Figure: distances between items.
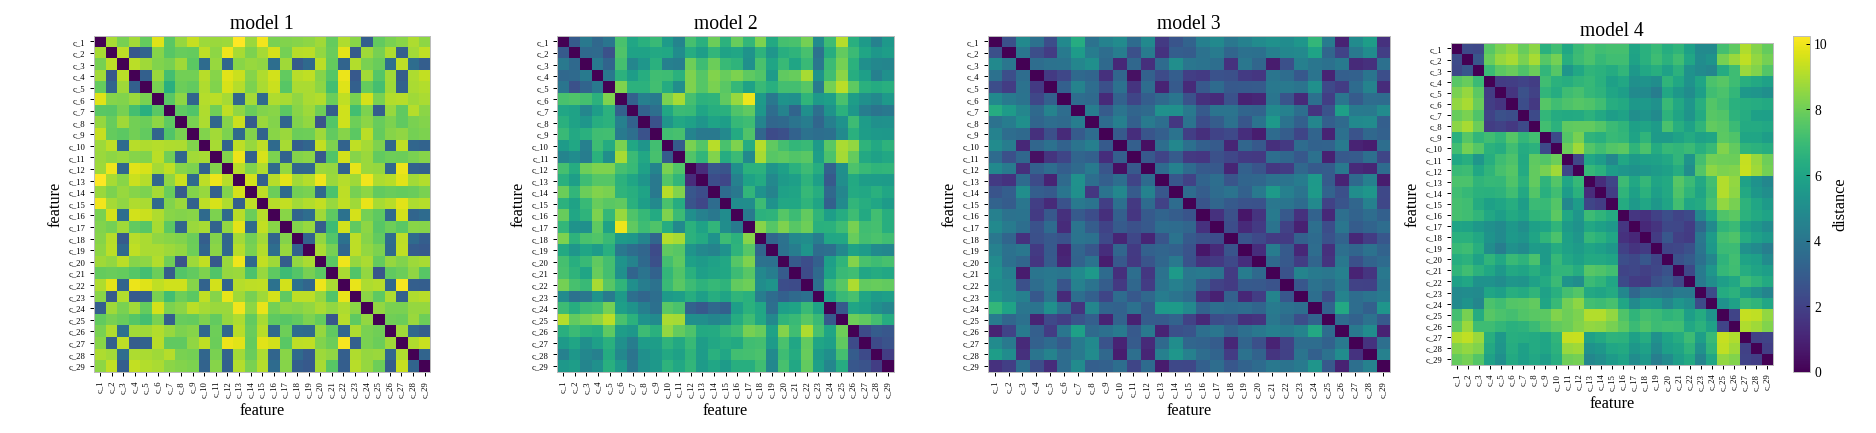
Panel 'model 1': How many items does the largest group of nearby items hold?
10
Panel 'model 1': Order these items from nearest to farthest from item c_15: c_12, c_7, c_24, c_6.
c_6, c_7, c_12, c_24
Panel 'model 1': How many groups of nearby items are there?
6
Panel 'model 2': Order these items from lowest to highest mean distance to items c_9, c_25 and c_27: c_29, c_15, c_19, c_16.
c_19, c_29, c_15, c_16
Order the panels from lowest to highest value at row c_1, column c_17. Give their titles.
model 3, model 4, model 2, model 1
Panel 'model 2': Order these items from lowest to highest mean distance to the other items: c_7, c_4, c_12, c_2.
c_7, c_2, c_12, c_4
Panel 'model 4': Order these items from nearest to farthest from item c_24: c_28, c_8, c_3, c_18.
c_3, c_18, c_28, c_8
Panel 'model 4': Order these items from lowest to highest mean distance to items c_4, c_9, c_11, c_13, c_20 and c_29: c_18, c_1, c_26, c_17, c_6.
c_17, c_18, c_6, c_1, c_26
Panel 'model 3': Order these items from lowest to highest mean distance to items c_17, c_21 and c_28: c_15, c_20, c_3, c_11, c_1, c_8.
c_3, c_20, c_11, c_15, c_8, c_1
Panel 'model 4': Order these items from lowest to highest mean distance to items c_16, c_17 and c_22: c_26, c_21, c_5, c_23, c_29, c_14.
c_21, c_23, c_5, c_29, c_14, c_26
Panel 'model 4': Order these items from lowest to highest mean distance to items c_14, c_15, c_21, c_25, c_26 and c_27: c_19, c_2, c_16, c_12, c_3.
c_19, c_16, c_3, c_12, c_2
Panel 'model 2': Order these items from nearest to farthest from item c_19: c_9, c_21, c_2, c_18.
c_9, c_18, c_21, c_2
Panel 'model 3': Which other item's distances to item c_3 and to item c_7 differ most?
c_21
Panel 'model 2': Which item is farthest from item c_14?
c_10
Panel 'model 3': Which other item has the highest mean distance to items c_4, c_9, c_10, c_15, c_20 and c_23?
c_1
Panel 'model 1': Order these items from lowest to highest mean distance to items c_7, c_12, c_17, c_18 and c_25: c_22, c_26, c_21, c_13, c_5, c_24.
c_21, c_26, c_22, c_5, c_24, c_13
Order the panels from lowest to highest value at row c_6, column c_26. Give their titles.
model 3, model 2, model 4, model 1
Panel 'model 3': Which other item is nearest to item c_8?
c_14
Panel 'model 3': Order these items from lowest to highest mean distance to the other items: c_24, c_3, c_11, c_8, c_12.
c_11, c_12, c_3, c_8, c_24
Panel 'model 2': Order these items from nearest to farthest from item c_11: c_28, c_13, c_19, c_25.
c_28, c_13, c_19, c_25
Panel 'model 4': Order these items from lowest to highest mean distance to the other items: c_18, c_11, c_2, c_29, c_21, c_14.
c_18, c_21, c_29, c_14, c_11, c_2
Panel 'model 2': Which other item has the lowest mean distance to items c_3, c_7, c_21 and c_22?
c_23
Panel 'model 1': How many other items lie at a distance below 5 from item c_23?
4
